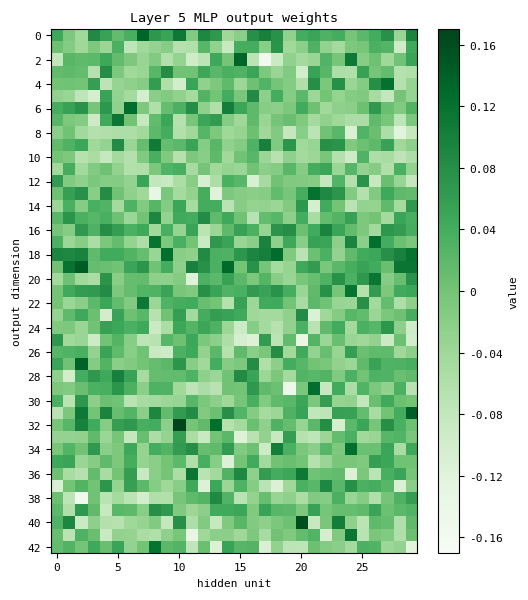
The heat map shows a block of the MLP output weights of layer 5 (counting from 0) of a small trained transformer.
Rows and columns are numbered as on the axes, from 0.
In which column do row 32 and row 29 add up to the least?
19
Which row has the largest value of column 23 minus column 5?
40
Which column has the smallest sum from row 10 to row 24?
8
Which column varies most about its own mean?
2
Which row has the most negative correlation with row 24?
39
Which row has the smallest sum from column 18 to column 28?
10
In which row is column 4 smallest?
23
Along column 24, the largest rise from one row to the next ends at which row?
37
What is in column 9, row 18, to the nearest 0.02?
0.12
